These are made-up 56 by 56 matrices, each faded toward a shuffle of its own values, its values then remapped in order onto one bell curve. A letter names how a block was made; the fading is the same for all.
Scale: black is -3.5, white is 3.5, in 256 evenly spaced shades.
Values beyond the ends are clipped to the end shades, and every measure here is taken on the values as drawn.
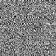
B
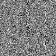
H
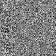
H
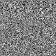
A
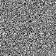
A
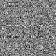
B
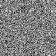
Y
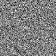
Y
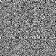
B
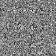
A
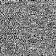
B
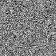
Y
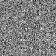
Y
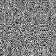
B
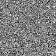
A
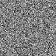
Y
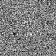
Y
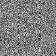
H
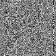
H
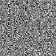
H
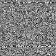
A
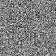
Y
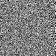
H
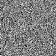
Y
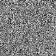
A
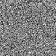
Y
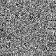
Y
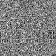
Y
